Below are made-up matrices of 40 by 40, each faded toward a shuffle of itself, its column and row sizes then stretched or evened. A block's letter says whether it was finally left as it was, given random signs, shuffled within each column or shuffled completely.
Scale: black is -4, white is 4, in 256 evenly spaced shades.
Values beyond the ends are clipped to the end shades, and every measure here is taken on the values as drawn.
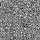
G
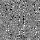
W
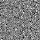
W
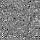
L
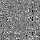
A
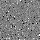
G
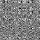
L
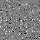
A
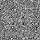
A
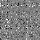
A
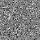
A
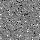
G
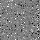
W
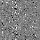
W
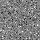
G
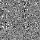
A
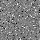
G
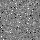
G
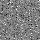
G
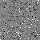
G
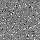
G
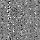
W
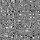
A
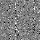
W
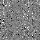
W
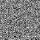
A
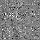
A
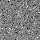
G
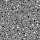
G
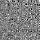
A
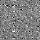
A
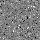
G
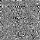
A
